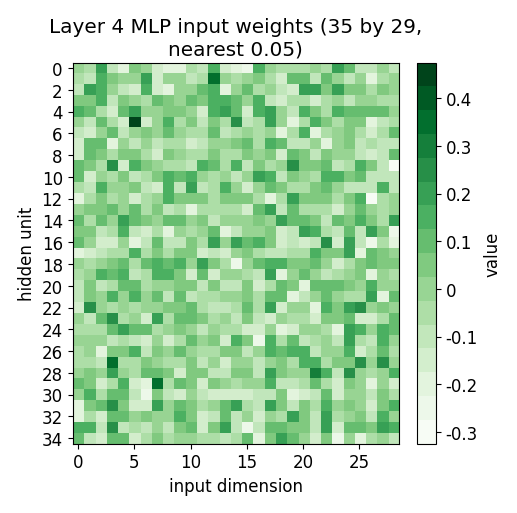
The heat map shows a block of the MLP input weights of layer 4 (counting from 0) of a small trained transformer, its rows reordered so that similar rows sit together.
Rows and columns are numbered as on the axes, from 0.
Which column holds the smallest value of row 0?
15
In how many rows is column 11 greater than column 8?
10
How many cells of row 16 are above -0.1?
15
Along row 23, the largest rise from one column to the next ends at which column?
7
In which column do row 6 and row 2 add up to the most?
20
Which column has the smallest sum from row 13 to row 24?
13
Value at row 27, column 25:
0.25
